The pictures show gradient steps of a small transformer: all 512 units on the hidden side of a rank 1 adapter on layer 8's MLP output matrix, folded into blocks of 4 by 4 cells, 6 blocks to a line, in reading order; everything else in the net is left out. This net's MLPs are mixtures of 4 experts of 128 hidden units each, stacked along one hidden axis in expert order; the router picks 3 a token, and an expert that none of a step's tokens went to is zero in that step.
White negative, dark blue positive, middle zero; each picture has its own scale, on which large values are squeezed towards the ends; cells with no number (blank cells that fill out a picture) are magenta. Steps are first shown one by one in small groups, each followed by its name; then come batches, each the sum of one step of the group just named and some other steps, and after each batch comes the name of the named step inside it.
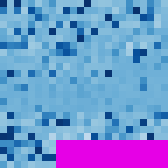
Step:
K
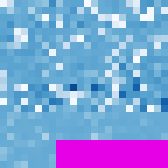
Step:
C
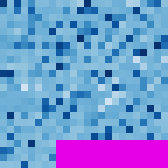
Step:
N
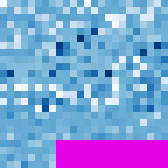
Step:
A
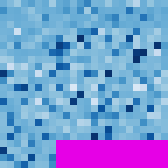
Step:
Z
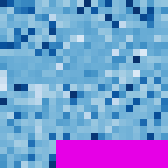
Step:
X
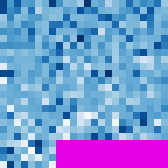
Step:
N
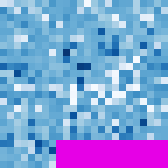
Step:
C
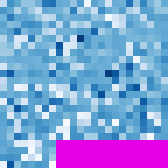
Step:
A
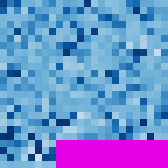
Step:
K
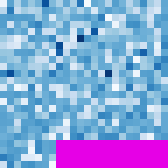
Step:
A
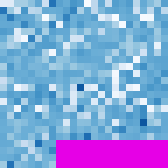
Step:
C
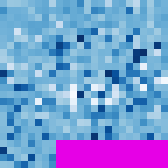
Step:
Z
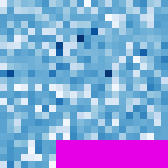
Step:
A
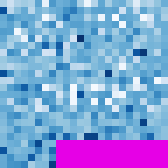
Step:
Z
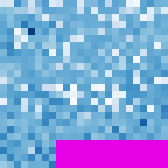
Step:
C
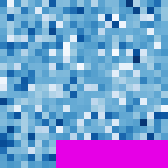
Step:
X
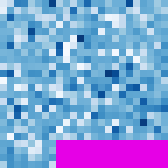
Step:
A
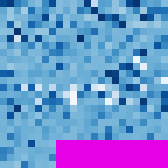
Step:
N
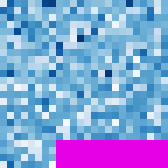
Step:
A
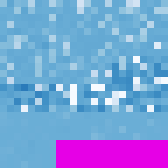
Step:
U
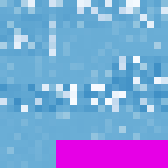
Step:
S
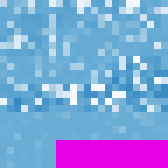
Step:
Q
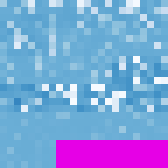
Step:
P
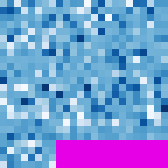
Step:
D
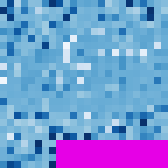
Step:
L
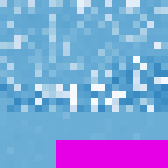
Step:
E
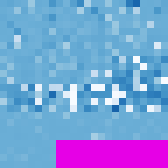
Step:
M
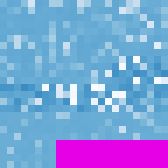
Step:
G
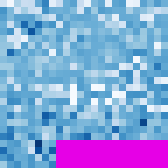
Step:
E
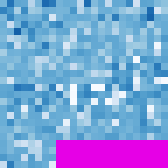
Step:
U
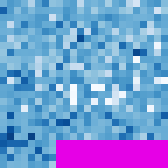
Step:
U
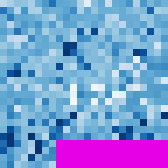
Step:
E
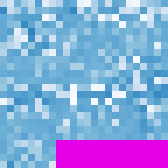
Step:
Q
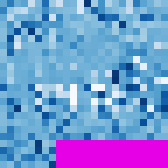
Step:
E
